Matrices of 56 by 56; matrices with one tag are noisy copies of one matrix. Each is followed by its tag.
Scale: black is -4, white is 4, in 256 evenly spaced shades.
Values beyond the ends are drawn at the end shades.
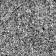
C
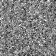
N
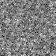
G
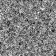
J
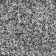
C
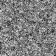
J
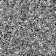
N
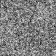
C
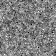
J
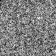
C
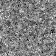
J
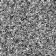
N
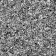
N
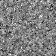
N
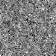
J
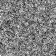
J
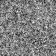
C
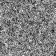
J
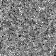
J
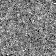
C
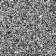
N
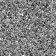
G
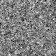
N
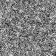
J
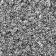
N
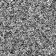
N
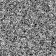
G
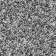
G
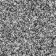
G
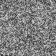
C
